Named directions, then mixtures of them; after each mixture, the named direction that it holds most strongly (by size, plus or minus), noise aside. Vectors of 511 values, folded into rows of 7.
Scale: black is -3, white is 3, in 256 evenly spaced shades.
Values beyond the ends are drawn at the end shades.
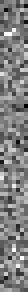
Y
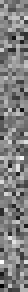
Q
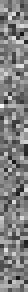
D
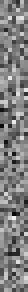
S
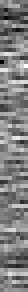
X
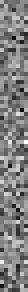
Q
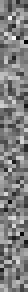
D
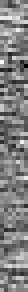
X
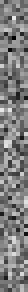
S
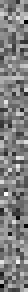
Q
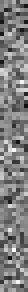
Y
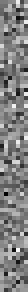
S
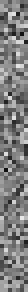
D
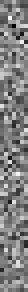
D
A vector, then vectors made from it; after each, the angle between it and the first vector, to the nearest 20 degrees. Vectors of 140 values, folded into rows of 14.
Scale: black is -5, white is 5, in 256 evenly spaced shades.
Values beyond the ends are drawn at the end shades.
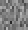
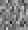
20 degrees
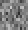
80 degrees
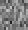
20 degrees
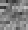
120 degrees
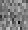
100 degrees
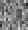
80 degrees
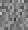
120 degrees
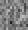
40 degrees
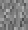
60 degrees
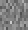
160 degrees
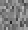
20 degrees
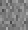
40 degrees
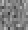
100 degrees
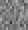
20 degrees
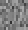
20 degrees
